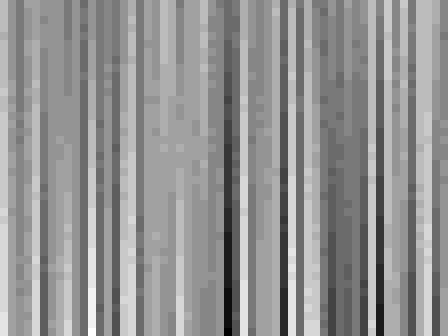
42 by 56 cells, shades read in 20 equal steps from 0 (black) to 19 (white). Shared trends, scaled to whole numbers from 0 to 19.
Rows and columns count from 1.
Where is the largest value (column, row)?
12, 42
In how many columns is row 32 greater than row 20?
20
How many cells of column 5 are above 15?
8
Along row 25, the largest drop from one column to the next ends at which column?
48
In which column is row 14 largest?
37
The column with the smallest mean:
29
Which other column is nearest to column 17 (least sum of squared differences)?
54
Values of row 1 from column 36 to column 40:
8 13 9 13 9
